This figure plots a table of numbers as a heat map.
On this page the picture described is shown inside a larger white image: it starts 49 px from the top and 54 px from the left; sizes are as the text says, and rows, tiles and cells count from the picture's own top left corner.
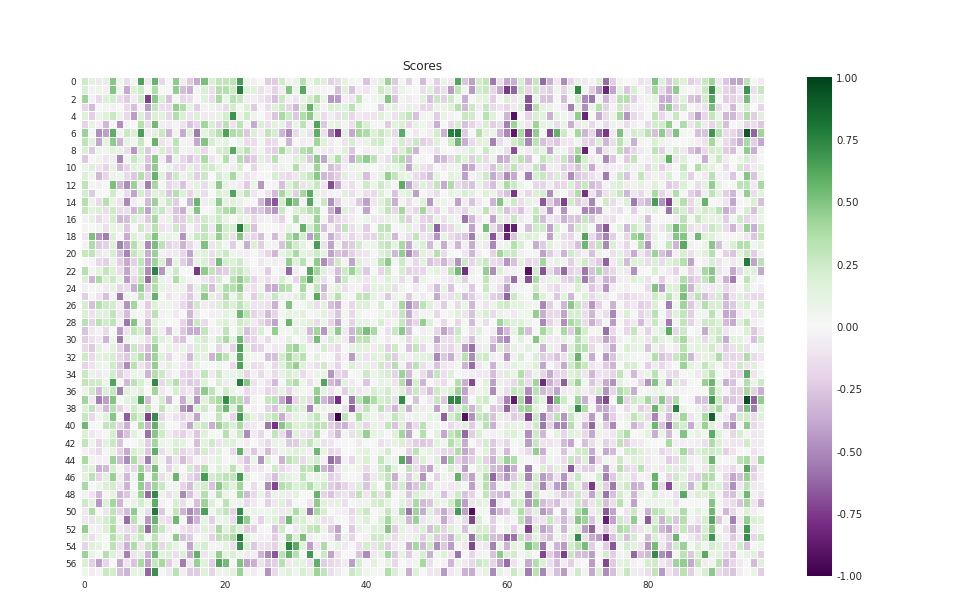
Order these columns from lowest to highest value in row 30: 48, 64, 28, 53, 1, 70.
1, 28, 48, 53, 70, 64
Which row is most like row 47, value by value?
40
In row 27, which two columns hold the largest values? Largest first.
22, 64
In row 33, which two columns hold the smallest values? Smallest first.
55, 6
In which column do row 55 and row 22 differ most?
16
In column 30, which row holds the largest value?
54
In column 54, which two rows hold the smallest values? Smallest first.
39, 22
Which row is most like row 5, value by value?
25
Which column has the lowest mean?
74
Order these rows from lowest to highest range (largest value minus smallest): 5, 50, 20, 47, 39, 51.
20, 5, 47, 51, 50, 39
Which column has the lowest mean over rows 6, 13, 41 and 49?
63
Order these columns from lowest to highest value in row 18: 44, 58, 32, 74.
58, 74, 32, 44
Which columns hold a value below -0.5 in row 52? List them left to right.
9, 63, 72
